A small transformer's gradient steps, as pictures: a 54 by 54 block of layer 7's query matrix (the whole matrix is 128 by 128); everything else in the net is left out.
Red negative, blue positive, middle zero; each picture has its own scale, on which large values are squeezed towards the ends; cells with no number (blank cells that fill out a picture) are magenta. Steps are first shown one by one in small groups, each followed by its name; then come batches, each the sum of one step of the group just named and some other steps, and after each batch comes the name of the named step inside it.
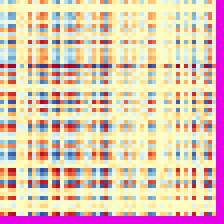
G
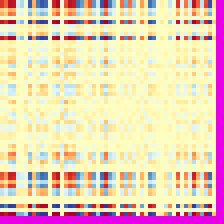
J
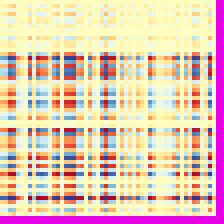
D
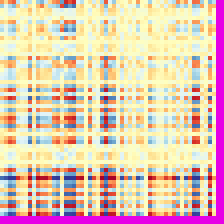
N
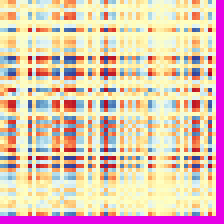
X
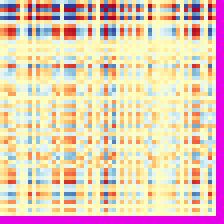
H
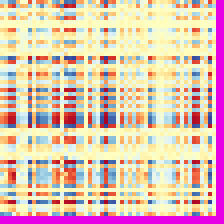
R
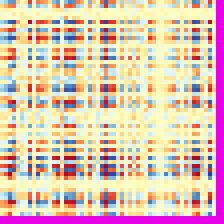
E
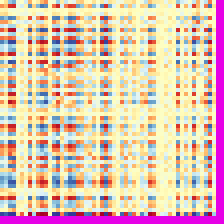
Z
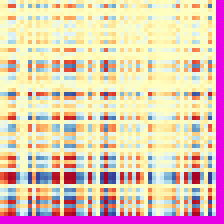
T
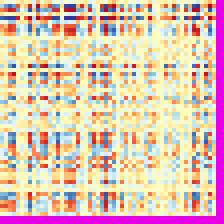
H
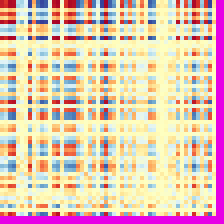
J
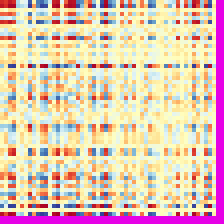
J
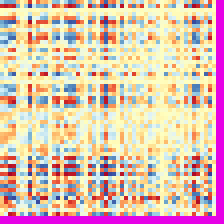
E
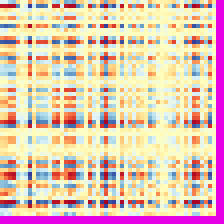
R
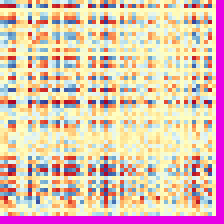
E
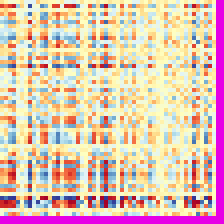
R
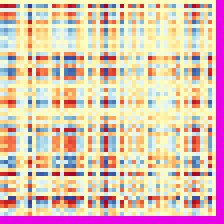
D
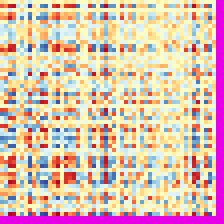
T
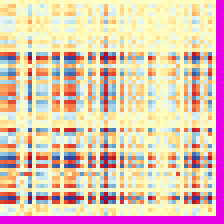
D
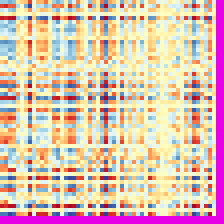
N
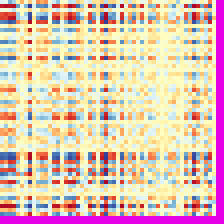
T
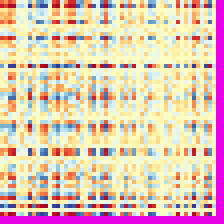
J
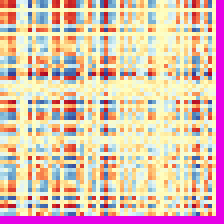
X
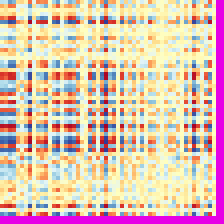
E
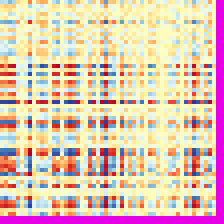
G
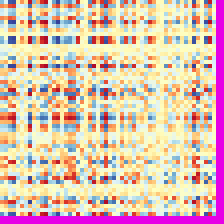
T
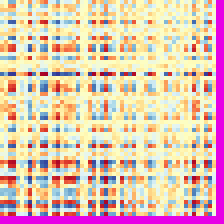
T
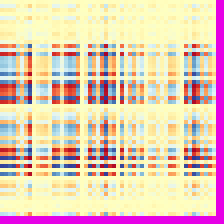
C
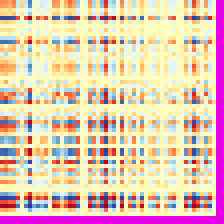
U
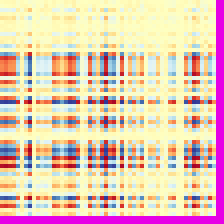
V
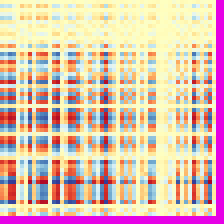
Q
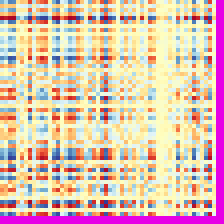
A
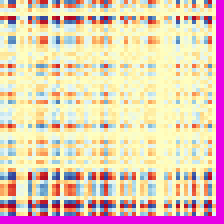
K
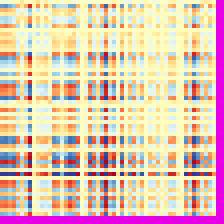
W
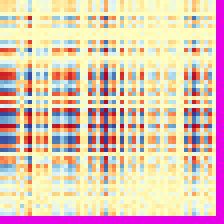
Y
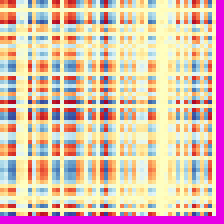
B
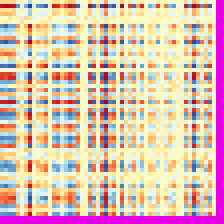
Y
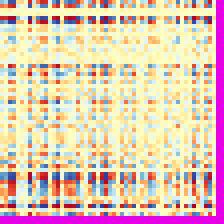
K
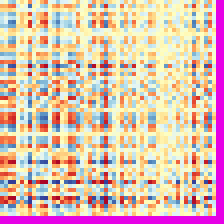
Q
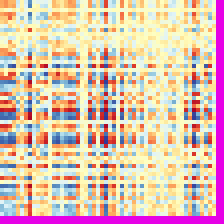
Y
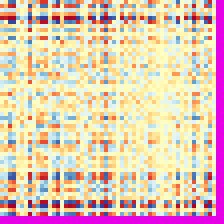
K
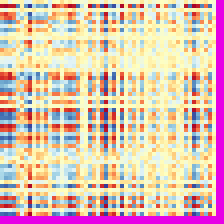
Y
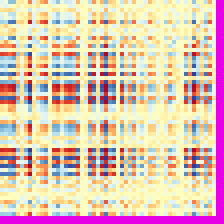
C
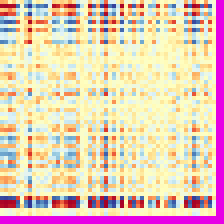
U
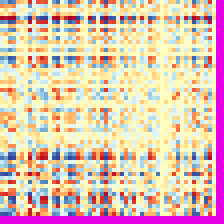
A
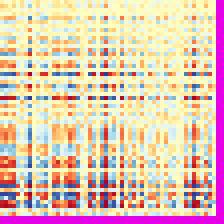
U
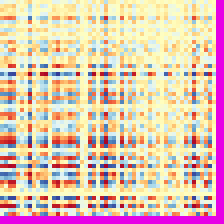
V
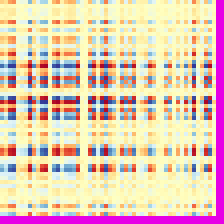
B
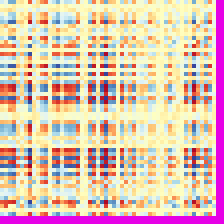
C
